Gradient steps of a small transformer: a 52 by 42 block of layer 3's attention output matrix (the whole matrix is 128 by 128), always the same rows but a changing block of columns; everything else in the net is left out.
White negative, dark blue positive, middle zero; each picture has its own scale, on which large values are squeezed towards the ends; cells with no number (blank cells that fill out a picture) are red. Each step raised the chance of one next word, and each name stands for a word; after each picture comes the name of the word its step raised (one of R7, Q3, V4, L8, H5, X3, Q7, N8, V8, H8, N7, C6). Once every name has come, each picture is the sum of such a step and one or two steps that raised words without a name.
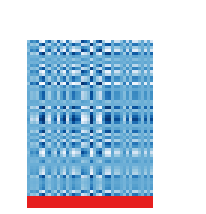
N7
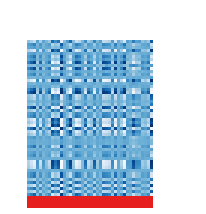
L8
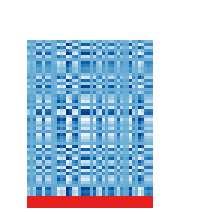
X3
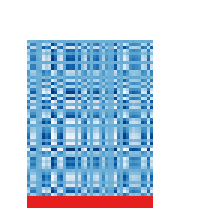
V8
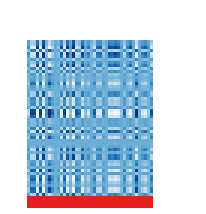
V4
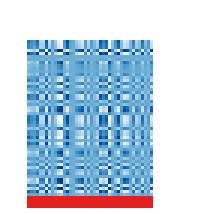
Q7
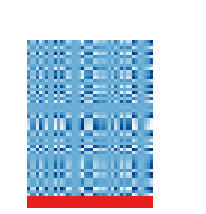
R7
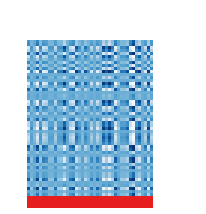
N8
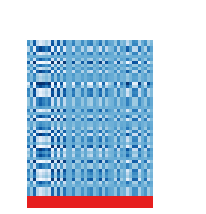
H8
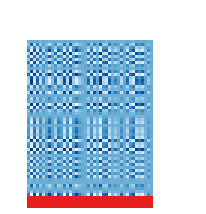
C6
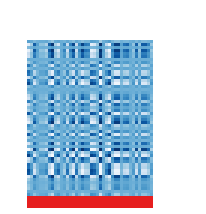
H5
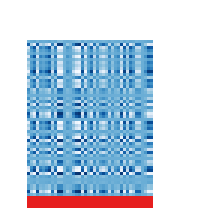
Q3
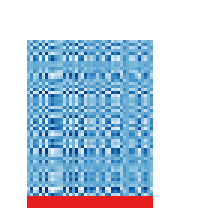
R7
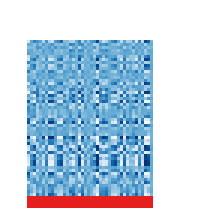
V8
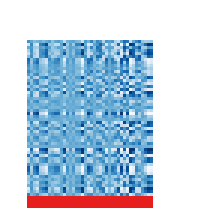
H5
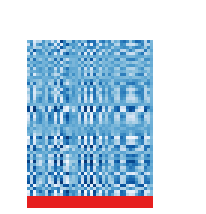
Q7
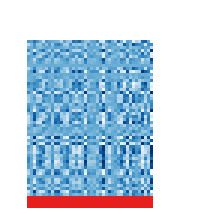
Q7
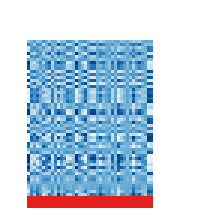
X3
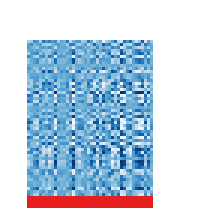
R7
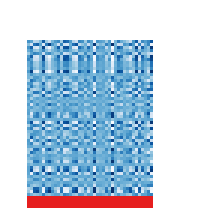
Q3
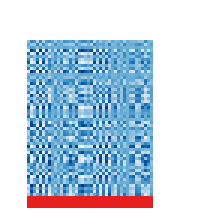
L8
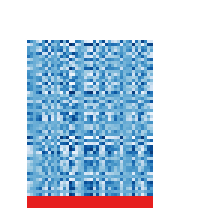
N7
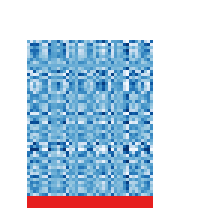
H5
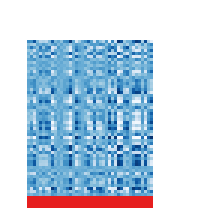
N8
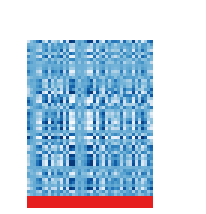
N8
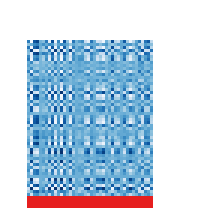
Q7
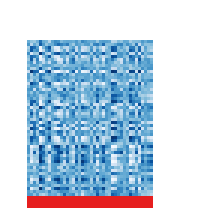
N8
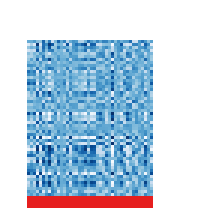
H5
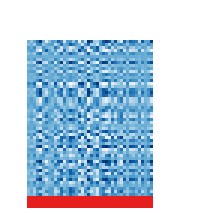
H8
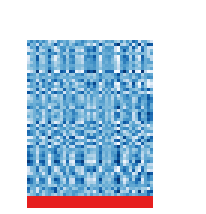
Q3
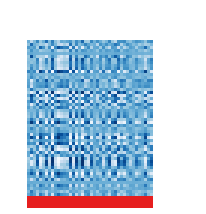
V8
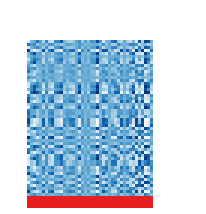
L8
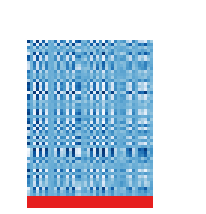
V4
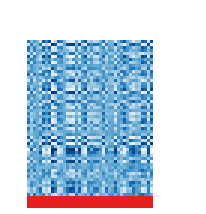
C6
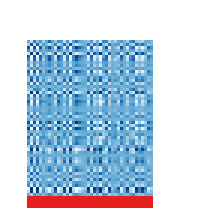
N8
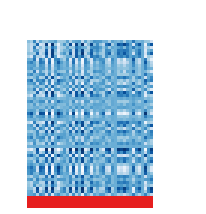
H5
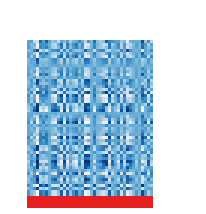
Q7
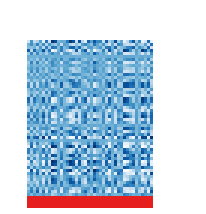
H8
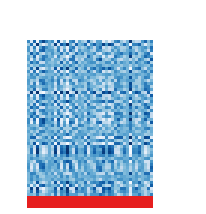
L8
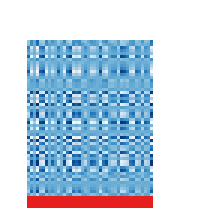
Q3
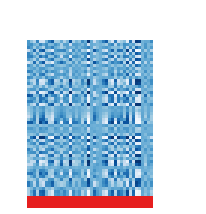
C6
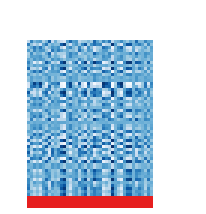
H8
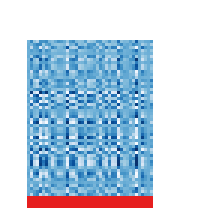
V8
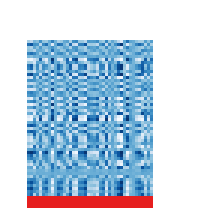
X3
